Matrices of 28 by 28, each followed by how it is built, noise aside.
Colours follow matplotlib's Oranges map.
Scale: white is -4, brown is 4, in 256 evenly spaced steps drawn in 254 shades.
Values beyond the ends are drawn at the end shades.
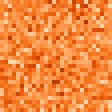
noise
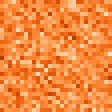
noise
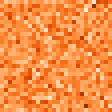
noise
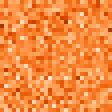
noise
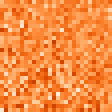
lower triangular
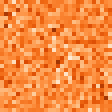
block diagonal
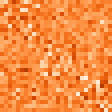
block diagonal
